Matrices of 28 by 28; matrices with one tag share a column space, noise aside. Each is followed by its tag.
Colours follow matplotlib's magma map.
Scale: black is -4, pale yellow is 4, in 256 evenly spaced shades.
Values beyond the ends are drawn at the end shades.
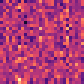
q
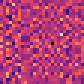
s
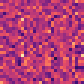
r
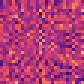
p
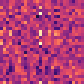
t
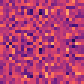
s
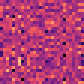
r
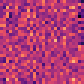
q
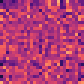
p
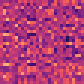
s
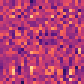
t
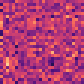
r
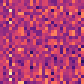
t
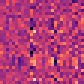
r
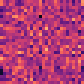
t
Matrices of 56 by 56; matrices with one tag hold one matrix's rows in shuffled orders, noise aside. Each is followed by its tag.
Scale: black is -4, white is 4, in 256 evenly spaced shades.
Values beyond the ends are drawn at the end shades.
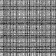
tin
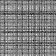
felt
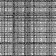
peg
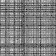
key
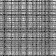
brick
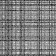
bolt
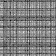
tin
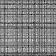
felt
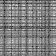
brick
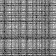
brick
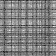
brick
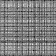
felt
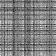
peg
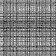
tin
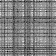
peg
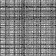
key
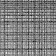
felt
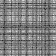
brick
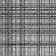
bolt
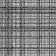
bolt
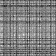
tin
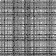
peg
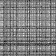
tin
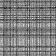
tin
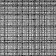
felt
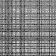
bolt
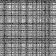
brick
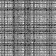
peg
